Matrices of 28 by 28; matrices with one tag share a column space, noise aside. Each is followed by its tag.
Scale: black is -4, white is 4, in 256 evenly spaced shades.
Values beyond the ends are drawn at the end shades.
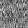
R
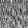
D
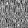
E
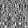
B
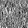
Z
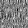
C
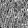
R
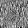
Z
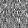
R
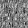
B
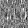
C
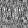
C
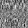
E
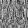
C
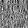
D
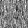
D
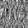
C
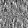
E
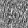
R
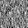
Z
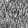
R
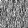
D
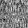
E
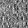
B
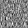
B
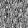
R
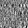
Z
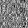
B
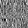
E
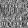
B
